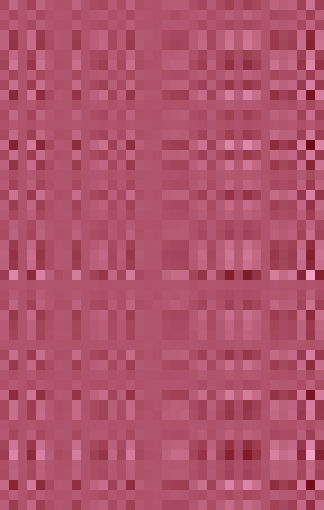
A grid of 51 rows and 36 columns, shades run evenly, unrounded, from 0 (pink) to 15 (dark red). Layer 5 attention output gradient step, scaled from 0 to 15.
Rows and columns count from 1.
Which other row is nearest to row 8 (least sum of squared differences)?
44
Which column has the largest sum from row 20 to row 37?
35
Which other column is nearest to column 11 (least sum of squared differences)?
25
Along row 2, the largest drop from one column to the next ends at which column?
36
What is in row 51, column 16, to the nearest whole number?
7
